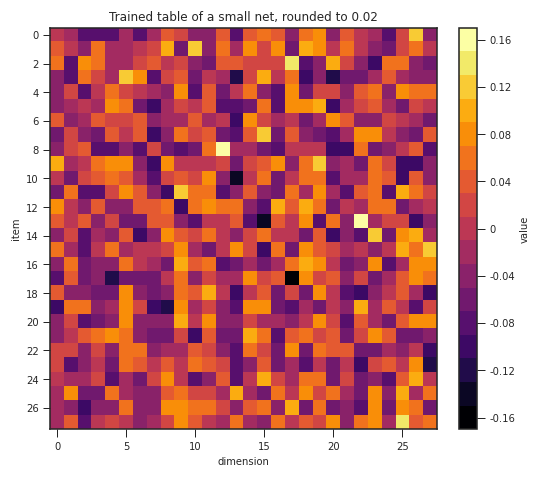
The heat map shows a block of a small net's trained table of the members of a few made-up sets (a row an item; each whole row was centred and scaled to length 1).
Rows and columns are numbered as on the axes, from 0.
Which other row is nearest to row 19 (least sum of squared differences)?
7
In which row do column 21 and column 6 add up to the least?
8
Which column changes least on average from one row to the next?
21
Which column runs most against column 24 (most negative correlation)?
26
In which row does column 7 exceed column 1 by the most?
2
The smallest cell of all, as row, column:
17, 17
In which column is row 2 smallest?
23
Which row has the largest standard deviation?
11
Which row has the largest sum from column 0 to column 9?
9
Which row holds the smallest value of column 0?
19
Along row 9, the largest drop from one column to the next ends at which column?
20
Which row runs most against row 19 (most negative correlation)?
12
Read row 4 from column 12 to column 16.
-0.06 0 0.06 -0.04 -0.08
